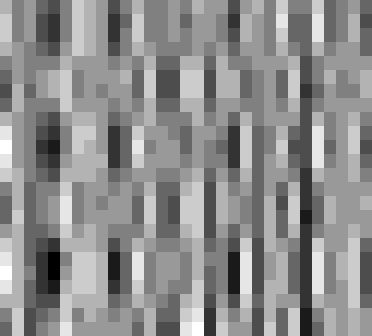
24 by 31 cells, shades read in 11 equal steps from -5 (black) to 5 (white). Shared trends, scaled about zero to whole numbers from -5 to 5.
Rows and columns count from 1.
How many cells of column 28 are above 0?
13
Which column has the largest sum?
17
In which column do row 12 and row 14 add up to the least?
26
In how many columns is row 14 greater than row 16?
6
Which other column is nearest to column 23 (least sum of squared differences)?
2
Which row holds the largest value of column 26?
1
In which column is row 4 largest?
7
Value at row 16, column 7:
0
